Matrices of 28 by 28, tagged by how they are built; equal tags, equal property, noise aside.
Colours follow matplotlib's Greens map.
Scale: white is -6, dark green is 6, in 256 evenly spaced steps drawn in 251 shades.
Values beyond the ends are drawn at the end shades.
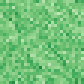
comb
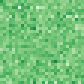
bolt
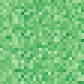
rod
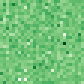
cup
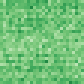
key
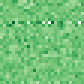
bolt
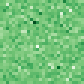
cup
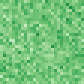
comb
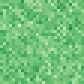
comb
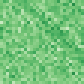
comb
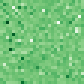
cup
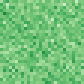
comb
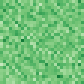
comb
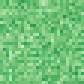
key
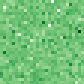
cup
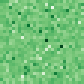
cup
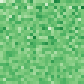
bolt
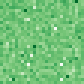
cup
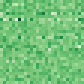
bolt
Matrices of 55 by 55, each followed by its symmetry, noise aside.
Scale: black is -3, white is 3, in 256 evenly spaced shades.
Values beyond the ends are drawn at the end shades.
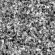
antisymmetric.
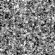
antisymmetric.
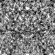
mirrored left to right.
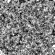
symmetric across the other diagonal.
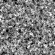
no symmetry.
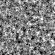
antisymmetric.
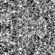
mirrored top to bottom.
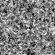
antisymmetric.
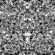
mirrored left to right.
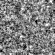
antisymmetric.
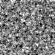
no symmetry.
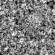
symmetric across the other diagonal.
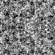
mirrored top to bottom.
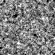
symmetric.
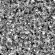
antisymmetric.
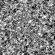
no symmetry.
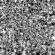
antisymmetric.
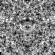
mirrored left to right.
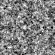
mirrored top to bottom.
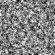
same after a half turn.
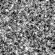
no symmetry.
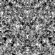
mirrored left to right.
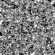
symmetric across the other diagonal.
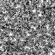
symmetric.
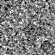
symmetric.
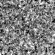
no symmetry.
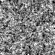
antisymmetric.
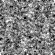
same after a half turn.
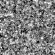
antisymmetric.
